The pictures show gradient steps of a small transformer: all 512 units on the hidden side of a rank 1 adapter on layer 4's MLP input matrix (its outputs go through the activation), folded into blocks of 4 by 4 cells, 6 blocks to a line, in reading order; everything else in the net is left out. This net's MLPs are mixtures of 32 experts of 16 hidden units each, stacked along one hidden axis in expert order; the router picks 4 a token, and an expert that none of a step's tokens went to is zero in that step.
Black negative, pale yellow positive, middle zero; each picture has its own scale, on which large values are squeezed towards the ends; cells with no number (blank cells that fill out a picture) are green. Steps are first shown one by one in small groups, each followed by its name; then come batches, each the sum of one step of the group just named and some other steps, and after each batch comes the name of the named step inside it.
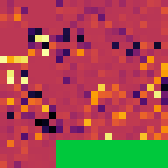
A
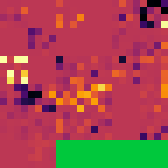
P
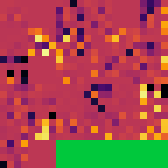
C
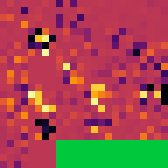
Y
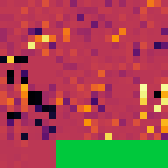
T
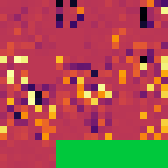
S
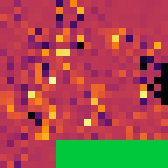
Y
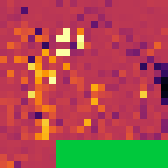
Y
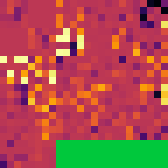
P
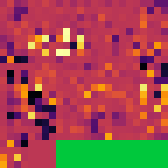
T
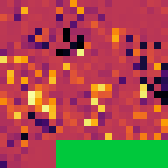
Y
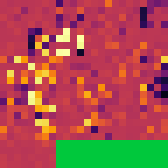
S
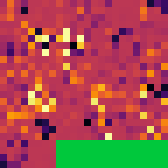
Y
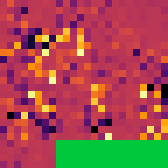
Y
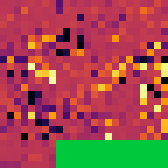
T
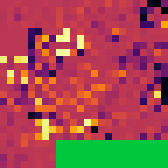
P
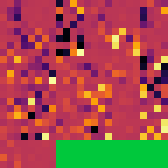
S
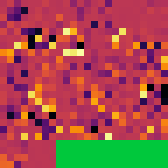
Y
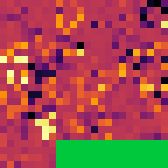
P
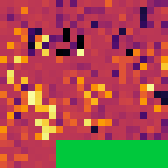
S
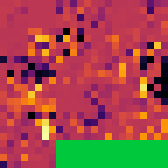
C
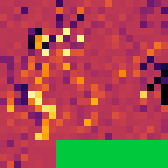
Y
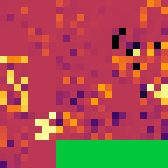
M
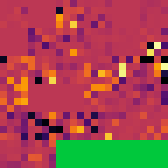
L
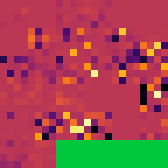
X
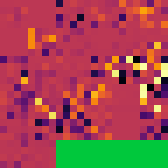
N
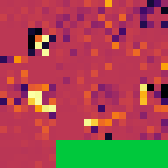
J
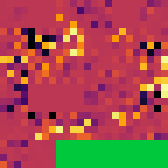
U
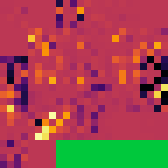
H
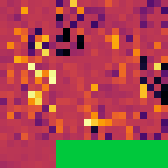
J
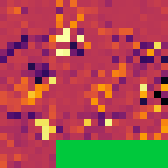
L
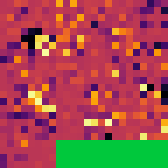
J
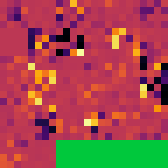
J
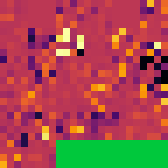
L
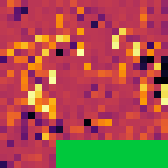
L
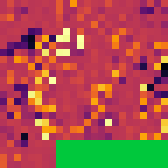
J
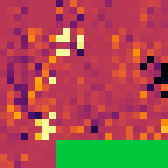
H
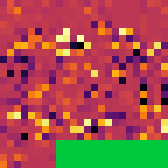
X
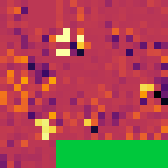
M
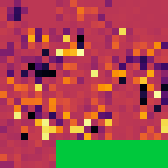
X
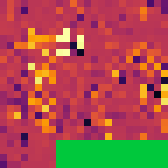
N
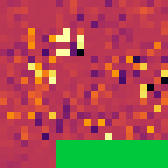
N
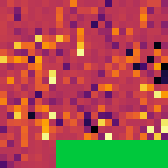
M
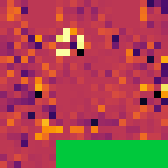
U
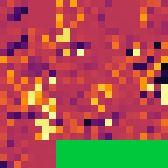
M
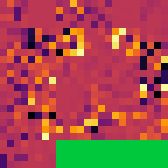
U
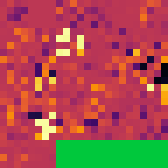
M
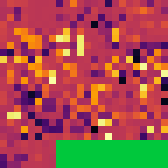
N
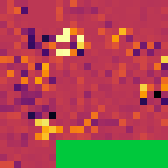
U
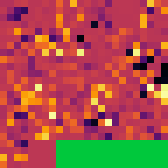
M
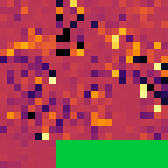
N
